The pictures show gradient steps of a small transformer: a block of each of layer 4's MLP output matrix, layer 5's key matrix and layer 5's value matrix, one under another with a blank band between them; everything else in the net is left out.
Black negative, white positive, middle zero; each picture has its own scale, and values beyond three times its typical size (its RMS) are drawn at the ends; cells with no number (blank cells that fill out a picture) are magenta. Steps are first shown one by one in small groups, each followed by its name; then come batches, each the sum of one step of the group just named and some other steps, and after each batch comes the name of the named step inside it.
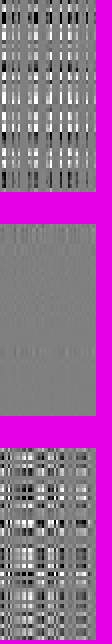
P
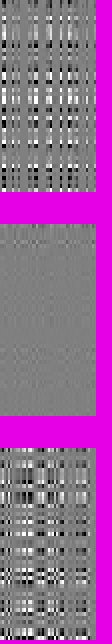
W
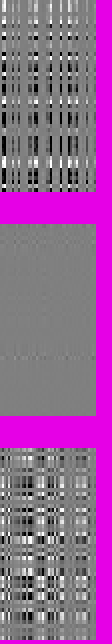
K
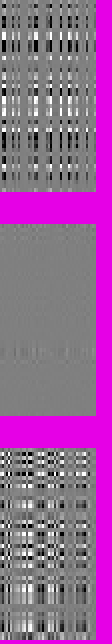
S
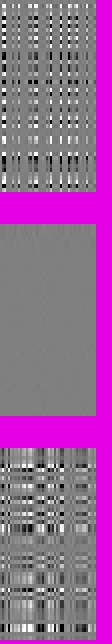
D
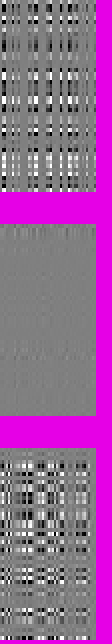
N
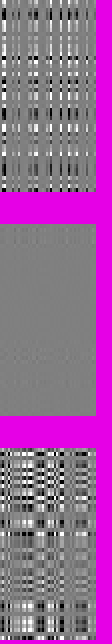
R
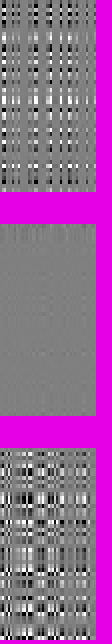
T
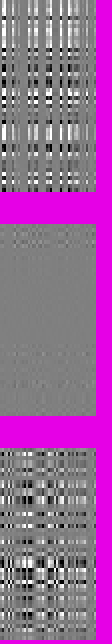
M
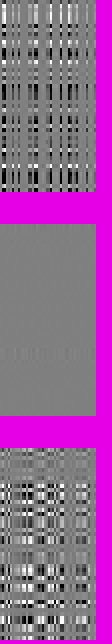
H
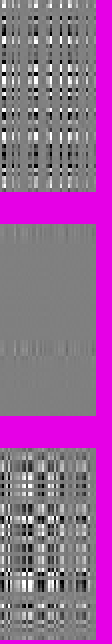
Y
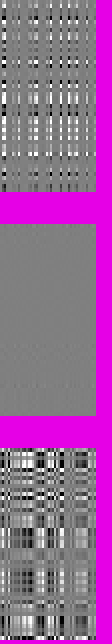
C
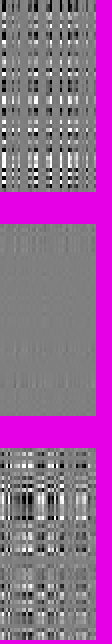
N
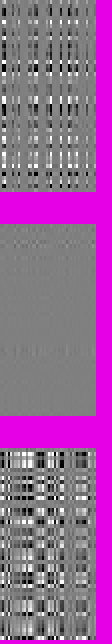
C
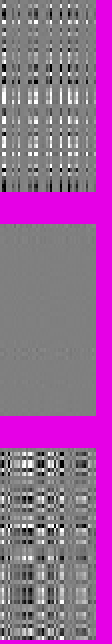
C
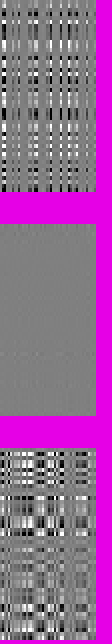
R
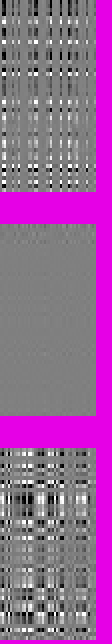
T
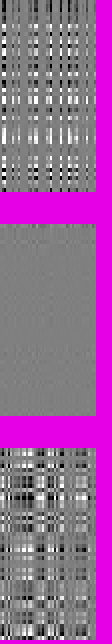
W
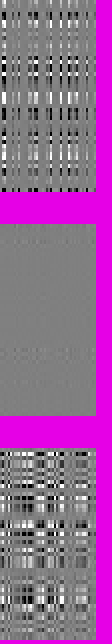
R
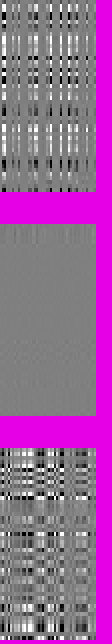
R
